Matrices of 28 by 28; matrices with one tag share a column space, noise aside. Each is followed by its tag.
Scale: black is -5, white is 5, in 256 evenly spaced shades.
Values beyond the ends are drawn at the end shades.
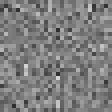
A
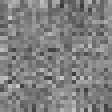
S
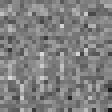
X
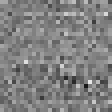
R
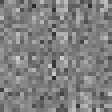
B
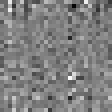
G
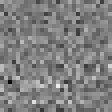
R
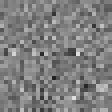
X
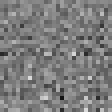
X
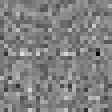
X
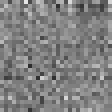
G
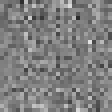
B
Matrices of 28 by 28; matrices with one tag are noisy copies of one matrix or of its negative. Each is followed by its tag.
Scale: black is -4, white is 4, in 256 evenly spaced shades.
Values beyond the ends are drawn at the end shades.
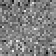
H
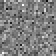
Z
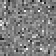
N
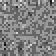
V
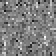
V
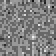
N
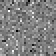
H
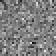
V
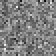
V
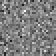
N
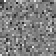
Z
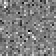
N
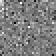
Z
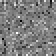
V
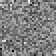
H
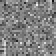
V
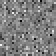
N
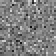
H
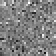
H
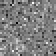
H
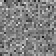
Z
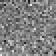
H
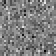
N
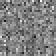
N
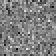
N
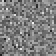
Z
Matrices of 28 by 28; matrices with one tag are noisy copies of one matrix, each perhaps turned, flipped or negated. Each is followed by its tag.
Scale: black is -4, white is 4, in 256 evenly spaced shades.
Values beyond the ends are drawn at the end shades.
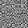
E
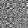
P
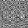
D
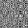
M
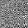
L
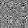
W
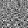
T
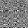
D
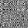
L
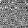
M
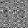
D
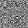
W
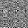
D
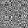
W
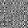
E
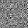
D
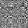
W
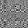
W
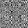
W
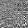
L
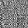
L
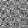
T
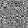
W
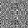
D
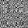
W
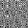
M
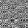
M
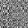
P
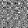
T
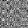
T
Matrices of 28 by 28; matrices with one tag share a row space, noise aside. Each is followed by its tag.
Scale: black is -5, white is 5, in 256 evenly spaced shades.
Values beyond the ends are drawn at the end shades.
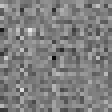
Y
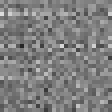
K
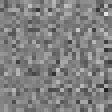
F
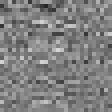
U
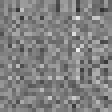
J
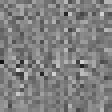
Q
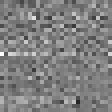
K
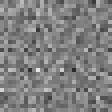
K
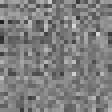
K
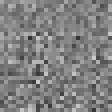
K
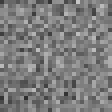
K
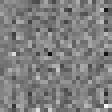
F
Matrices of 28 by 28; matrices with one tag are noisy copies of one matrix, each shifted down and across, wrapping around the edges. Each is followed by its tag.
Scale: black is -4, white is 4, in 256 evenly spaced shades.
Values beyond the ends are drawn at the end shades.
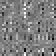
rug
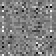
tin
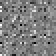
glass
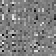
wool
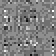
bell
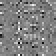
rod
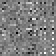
tin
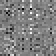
tin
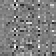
rod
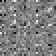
glass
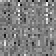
rug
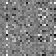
tin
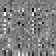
rug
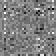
tin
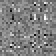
wool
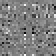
bell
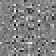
rod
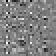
rod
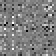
tin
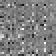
glass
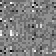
wool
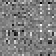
bell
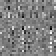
rug
